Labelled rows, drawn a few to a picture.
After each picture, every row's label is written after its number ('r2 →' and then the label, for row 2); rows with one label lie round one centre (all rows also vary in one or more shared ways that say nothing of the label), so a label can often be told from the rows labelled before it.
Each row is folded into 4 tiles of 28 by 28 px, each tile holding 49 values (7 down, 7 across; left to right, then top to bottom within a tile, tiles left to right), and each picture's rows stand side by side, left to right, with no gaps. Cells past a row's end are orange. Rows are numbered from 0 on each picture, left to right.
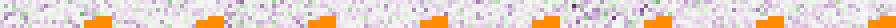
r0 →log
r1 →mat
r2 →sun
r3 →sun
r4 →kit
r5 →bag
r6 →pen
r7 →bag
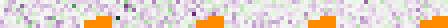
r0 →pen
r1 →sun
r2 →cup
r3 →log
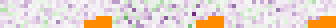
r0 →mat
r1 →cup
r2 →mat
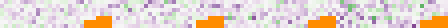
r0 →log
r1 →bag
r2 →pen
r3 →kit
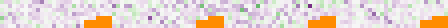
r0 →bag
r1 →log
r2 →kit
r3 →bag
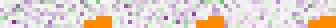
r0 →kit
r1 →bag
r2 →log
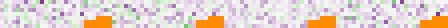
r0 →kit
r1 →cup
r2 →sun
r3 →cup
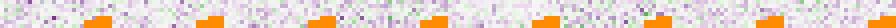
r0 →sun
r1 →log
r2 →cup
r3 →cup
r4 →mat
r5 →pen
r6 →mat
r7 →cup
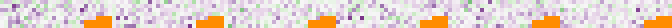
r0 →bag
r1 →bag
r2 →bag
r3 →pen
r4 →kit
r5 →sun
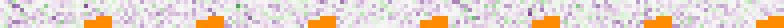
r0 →bag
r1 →mat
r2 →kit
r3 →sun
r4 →bag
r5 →mat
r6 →kit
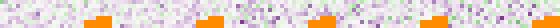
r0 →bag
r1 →sun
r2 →bag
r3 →cup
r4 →kit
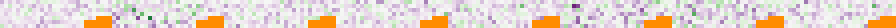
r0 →cup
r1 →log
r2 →cup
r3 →bag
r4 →sun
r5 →log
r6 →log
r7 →log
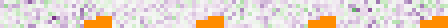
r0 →log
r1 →sun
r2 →bag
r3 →kit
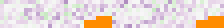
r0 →bag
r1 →mat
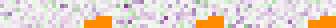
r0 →kit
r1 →log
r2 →mat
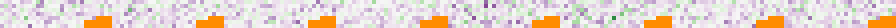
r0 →sun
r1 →log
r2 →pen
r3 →kit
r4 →pen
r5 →cup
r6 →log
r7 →sun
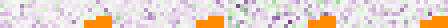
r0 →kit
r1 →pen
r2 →pen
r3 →mat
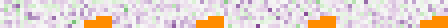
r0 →bag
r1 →log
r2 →mat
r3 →pen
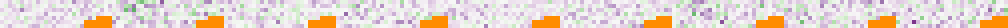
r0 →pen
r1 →cup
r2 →bag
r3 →pen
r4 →sun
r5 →log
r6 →log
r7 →sun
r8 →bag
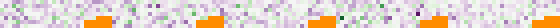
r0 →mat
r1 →pen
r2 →kit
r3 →sun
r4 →cup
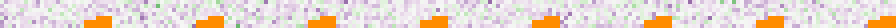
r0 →bag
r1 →log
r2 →kit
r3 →sun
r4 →sun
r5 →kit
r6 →sun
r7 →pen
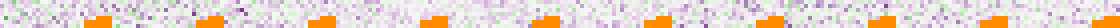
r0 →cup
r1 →mat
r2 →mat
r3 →kit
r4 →sun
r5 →kit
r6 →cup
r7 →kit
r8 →mat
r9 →pen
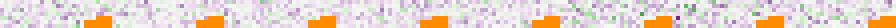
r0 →kit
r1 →log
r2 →kit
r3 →mat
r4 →cup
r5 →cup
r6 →cup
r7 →mat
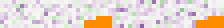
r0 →mat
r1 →sun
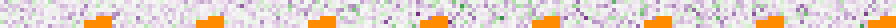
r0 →kit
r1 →sun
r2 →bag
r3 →sun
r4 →kit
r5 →mat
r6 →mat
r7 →cup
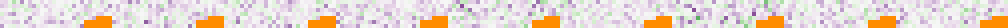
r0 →log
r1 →mat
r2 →kit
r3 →kit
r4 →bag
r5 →cup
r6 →bag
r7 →bag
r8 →log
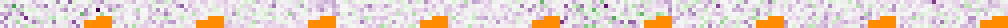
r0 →kit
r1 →mat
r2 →kit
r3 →cup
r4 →log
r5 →pen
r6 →pen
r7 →pen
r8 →bag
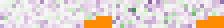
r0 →sun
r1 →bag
